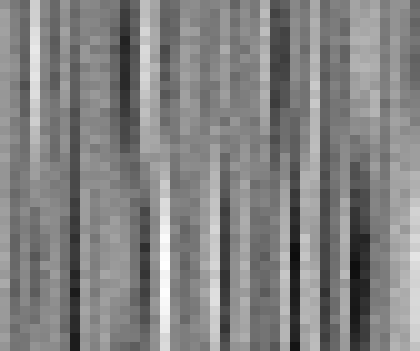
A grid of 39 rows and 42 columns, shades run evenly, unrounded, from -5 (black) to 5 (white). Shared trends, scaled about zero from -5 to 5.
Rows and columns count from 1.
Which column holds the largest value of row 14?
4
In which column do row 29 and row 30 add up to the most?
17
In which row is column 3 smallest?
10
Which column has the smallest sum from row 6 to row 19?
13
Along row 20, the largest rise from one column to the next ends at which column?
31
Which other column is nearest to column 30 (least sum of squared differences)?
36
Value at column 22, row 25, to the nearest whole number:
3
